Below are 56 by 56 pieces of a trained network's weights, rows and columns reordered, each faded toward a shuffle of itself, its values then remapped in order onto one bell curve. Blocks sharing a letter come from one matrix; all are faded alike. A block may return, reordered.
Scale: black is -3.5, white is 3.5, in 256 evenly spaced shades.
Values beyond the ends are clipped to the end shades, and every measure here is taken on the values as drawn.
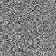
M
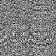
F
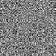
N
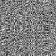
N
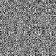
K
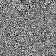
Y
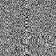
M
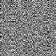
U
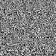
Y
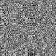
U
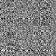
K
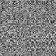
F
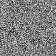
Y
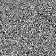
Y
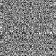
N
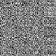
F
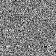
Y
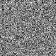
Y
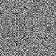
M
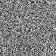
Y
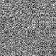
N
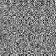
U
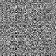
F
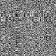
U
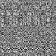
F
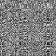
F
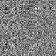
U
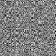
N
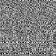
K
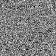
Y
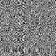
M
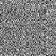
N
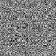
N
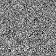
Y
